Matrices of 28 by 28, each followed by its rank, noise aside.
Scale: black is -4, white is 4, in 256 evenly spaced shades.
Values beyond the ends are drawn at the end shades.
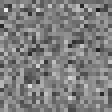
eight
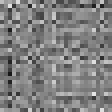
three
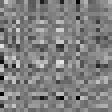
three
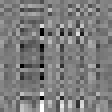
two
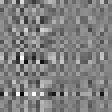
two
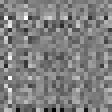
three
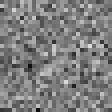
eight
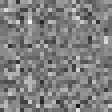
six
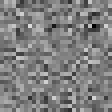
four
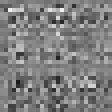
four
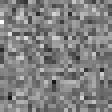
eight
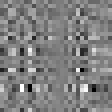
two
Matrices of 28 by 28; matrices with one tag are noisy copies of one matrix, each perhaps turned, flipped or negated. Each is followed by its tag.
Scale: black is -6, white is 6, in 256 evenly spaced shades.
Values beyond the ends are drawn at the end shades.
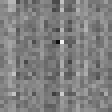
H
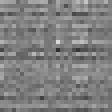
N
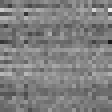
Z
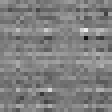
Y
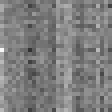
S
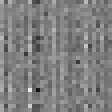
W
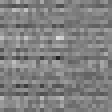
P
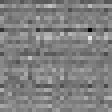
W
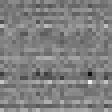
W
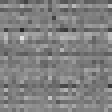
W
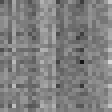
S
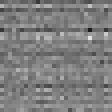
W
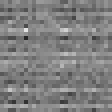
Y
